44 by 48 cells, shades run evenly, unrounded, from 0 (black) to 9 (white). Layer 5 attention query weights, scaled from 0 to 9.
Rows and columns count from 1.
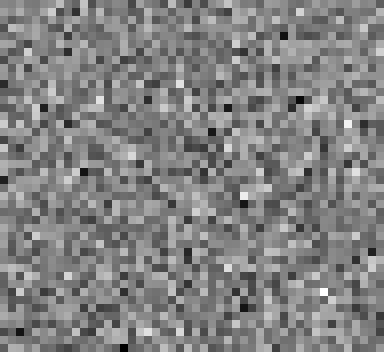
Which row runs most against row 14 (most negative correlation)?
22
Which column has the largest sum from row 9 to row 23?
45
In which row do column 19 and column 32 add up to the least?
13
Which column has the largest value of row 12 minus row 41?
7
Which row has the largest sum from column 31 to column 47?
15
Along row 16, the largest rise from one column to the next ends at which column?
44
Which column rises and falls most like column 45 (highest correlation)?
6
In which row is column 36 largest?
29
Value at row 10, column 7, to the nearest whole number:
5
